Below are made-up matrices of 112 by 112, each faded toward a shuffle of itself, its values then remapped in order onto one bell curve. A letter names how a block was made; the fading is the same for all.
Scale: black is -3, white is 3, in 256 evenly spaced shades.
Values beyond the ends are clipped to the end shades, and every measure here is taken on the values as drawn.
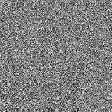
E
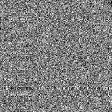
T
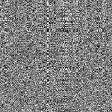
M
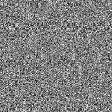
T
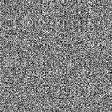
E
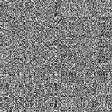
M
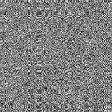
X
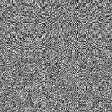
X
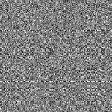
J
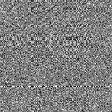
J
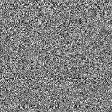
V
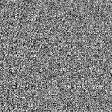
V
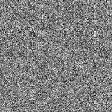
T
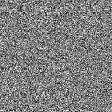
V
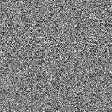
T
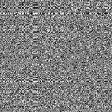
J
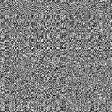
X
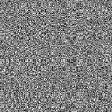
X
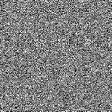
T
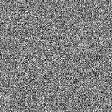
T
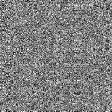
T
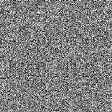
T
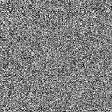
V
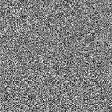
T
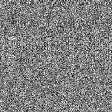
V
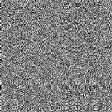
M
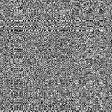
J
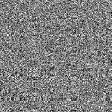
T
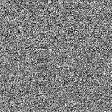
V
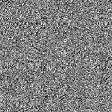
T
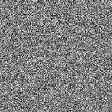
E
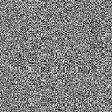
X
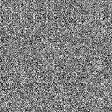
V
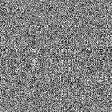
T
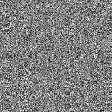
T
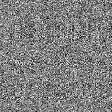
V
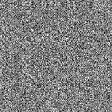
E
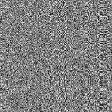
M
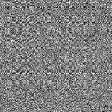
J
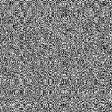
X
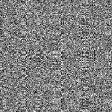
M
